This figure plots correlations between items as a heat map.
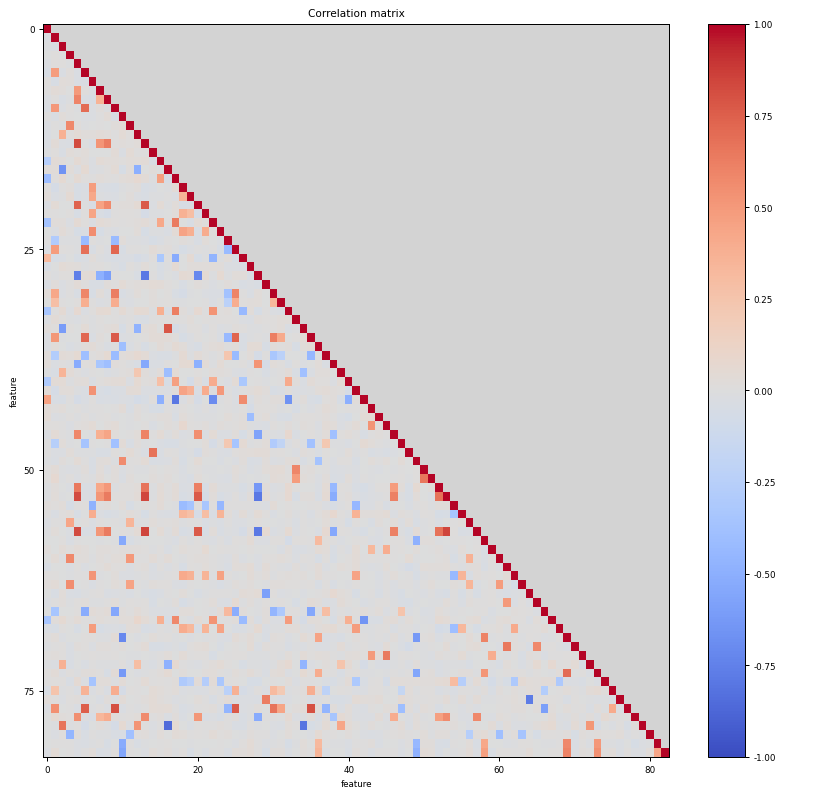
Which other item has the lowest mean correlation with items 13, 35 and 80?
28
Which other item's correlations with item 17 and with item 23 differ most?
42
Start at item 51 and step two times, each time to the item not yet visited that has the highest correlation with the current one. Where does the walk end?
33
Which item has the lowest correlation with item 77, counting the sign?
66
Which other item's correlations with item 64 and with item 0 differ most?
76
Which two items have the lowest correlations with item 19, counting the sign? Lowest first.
54, 74
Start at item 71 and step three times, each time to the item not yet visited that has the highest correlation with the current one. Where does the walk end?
59
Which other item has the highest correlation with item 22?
17
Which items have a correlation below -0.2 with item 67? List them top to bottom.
0, 26, 42
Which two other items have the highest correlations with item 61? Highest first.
70, 65
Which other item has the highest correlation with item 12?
79
